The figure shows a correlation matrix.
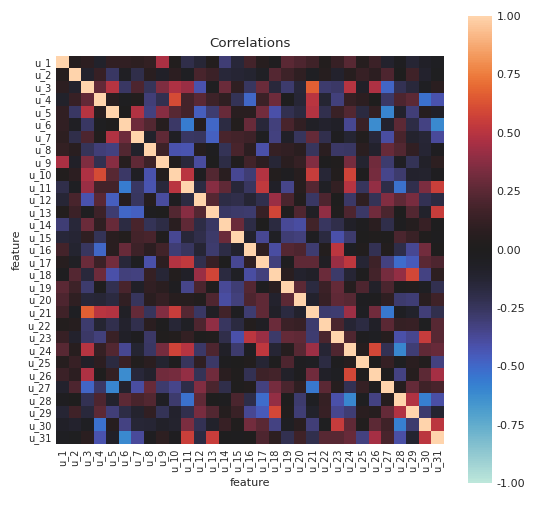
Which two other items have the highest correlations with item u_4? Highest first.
u_10, u_21
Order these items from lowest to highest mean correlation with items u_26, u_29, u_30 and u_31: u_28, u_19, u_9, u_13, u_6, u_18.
u_6, u_28, u_19, u_9, u_18, u_13
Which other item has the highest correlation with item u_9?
u_1
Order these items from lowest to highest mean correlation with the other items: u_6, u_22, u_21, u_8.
u_6, u_8, u_22, u_21
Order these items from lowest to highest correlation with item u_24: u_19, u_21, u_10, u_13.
u_19, u_13, u_21, u_10
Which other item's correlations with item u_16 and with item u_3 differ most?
u_21
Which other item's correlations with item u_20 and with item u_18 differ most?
u_29
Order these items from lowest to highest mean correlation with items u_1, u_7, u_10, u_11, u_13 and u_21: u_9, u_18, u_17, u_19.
u_19, u_18, u_9, u_17
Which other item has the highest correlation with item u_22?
u_13
